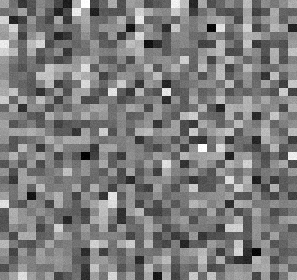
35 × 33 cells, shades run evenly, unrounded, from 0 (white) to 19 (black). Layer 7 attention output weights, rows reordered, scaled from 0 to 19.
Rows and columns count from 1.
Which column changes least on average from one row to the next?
9
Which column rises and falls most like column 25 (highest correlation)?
1
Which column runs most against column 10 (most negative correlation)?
3
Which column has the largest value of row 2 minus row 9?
7
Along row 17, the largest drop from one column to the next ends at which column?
22
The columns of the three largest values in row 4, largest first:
24, 15, 33
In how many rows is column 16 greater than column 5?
16
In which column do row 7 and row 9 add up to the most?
26
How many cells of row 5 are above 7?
28
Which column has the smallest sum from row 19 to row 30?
12
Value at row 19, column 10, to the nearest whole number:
10
